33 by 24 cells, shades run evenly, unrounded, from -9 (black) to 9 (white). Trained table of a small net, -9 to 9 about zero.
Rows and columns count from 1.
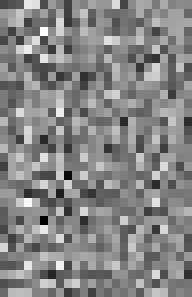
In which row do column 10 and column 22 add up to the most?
14
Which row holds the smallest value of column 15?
3
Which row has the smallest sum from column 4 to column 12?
22
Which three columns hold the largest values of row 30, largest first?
8, 4, 15
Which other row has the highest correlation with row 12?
27
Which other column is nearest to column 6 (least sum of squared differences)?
18
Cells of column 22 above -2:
27
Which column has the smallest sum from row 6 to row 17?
9
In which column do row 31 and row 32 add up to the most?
10
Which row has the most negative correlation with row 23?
7
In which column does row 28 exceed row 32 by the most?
1
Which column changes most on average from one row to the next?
6
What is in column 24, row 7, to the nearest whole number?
2
